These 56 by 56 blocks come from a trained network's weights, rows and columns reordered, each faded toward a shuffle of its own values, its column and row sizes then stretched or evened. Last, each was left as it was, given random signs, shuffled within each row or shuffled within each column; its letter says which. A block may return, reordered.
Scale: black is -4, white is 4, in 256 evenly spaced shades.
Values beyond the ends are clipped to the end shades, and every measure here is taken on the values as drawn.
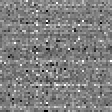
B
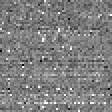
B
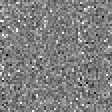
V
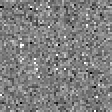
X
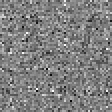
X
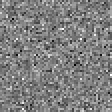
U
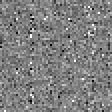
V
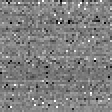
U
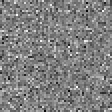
X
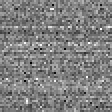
U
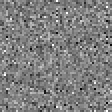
X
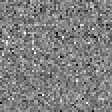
U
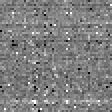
B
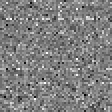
U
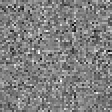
X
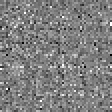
B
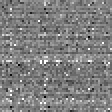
B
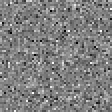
U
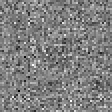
B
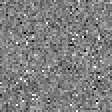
V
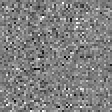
B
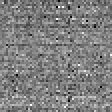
B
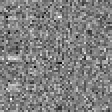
B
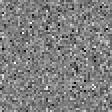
V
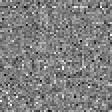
U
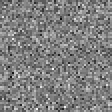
U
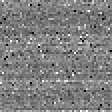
U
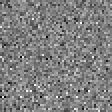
U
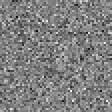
U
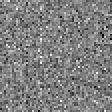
V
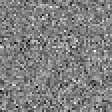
U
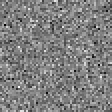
U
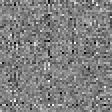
B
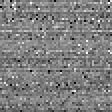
U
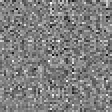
B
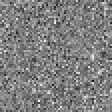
V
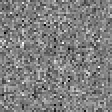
V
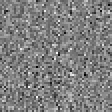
B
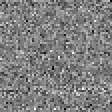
U
